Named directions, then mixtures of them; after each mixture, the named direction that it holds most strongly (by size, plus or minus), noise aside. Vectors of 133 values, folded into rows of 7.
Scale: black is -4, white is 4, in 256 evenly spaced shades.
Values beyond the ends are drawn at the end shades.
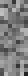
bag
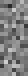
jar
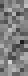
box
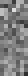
bag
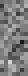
box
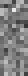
bag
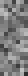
bag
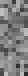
bag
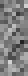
box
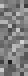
box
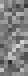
box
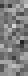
box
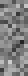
box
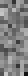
bag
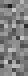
jar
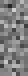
jar
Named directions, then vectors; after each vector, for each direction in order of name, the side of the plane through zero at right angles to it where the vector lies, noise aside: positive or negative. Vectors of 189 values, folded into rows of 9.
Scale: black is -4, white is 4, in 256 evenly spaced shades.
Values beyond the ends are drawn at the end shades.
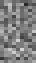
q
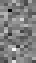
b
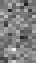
positive, positive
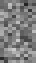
positive, positive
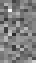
negative, positive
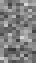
negative, negative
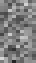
negative, negative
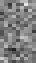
negative, negative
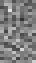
negative, positive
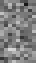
positive, positive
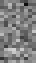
positive, positive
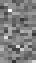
negative, positive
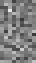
negative, positive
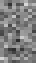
negative, negative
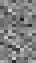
negative, positive
